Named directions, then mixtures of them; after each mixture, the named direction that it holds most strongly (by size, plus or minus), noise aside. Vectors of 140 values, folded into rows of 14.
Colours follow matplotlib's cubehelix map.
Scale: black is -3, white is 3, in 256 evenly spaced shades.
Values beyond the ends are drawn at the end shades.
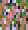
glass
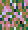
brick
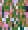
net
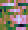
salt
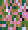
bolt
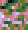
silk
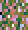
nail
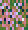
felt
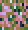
brick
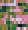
salt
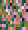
bolt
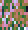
net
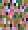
glass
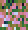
silk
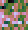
silk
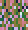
bolt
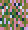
felt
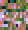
silk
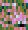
salt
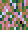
brick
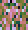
glass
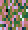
bolt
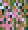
felt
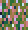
nail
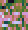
silk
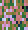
net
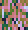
net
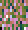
net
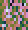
bolt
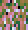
glass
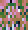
glass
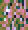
glass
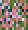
felt
